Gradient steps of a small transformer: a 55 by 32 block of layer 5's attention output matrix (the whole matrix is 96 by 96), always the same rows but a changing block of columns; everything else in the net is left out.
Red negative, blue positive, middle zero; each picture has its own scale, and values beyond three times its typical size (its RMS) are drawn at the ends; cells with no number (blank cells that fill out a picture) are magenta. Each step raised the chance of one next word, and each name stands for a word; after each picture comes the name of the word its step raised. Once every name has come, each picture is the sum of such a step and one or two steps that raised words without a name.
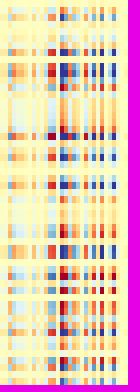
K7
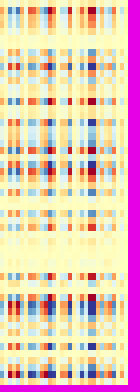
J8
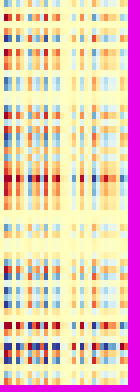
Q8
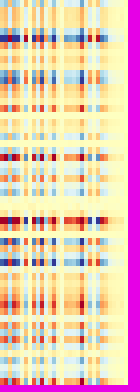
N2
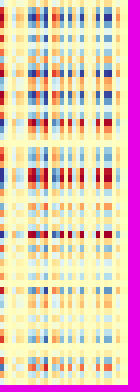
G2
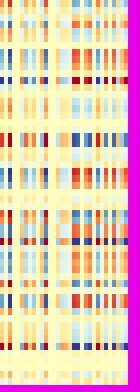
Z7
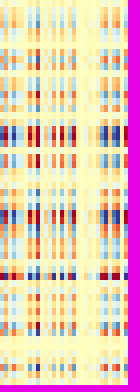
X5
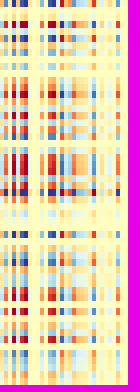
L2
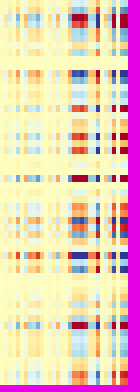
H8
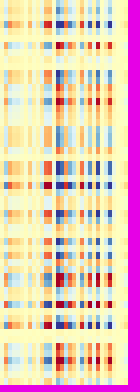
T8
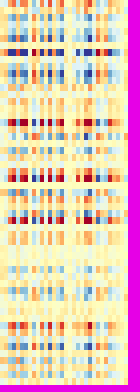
G2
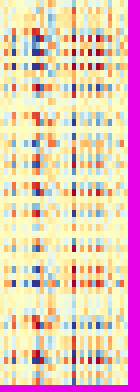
G2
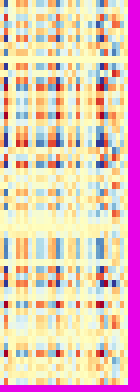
T8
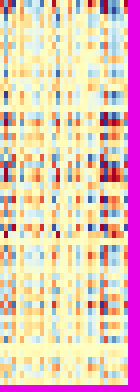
G2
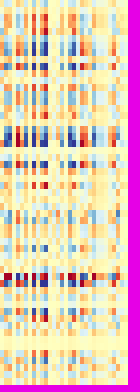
X5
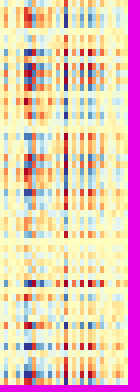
J8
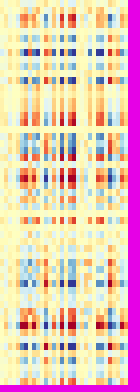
Q8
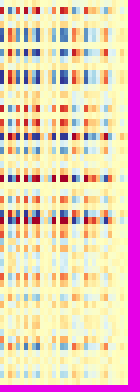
N2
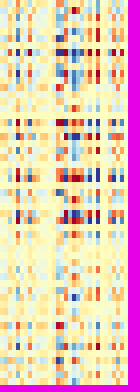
G2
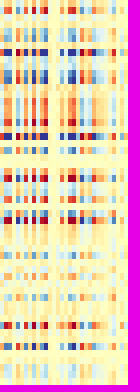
K7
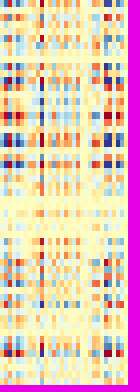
T8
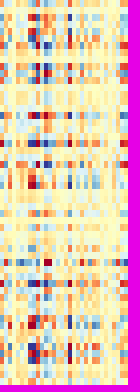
Q8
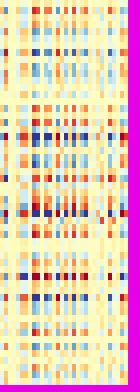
X5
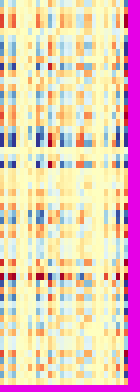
X5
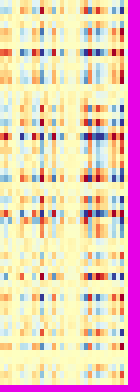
X5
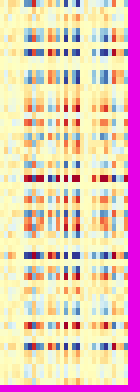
H8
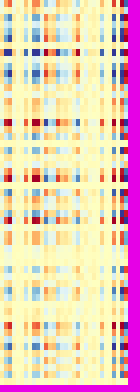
G2
